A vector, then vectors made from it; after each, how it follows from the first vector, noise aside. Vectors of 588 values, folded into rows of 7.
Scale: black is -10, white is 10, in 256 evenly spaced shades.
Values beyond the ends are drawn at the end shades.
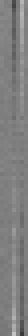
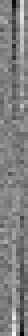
scaled up.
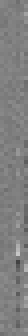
wrapped around, partly zeroed.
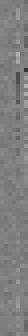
wrapped around, partly zeroed.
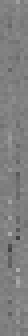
wrapped around, partly zeroed.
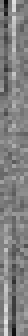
reversed, scaled up.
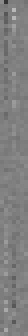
reversed, partly zeroed.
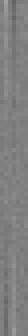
reversed, negated, shrunk.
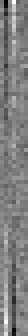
reversed, scaled up.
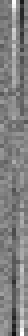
negated, scaled up.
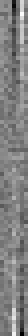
scaled up.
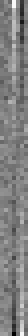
negated, scaled up.
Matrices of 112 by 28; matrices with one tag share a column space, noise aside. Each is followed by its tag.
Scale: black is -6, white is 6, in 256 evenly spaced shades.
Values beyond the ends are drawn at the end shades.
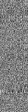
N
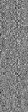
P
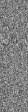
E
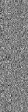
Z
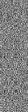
N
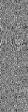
E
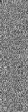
Z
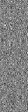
P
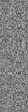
P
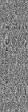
E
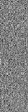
P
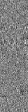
E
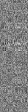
E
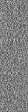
P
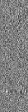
N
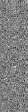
Z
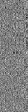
P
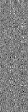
Z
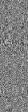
E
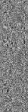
E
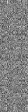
Z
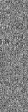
E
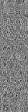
Z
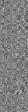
N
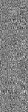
N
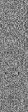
P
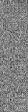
Z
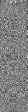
Z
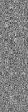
P
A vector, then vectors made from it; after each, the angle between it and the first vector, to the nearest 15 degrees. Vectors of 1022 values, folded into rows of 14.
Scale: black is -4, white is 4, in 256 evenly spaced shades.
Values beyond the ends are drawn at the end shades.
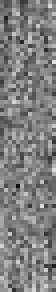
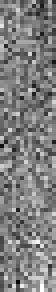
75 degrees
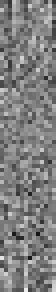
75 degrees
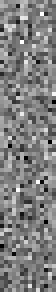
120 degrees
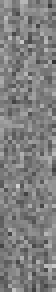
165 degrees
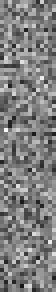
105 degrees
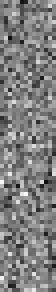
45 degrees
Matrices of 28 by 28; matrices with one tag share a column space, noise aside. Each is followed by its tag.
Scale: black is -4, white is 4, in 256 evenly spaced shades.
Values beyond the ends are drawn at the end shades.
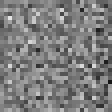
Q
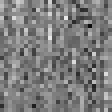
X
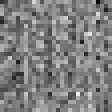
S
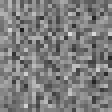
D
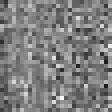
Q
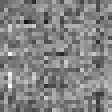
S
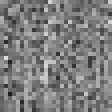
S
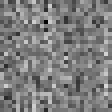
S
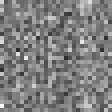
D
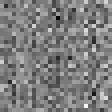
Q
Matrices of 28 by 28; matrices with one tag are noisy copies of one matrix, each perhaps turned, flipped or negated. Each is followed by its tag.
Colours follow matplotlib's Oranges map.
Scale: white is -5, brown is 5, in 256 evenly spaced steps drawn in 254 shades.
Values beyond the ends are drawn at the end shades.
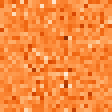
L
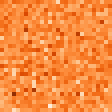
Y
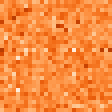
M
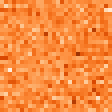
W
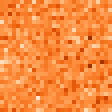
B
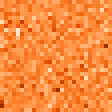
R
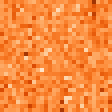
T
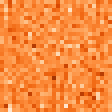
W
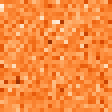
R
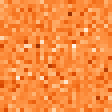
L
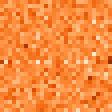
M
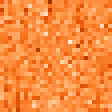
T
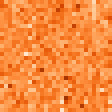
T
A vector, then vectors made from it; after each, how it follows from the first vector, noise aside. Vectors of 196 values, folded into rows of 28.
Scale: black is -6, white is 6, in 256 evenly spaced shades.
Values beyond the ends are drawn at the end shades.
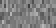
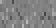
reversed, negated, partly zeroed.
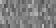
sign-scrambled.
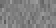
wrapped around, shrunk.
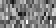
reversed, negated, scaled up.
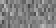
sign-scrambled.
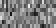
negated, scaled up.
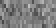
sign-scrambled.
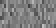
sign-scrambled.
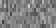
negated.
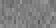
wrapped around, shrunk.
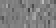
wrapped around, partly zeroed.
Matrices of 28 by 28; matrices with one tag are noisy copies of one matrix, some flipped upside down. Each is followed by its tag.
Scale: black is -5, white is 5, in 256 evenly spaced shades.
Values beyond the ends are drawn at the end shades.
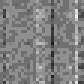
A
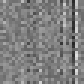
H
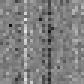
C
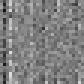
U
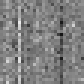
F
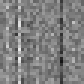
F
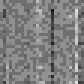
A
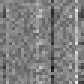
A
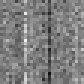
C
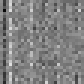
U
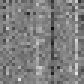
A
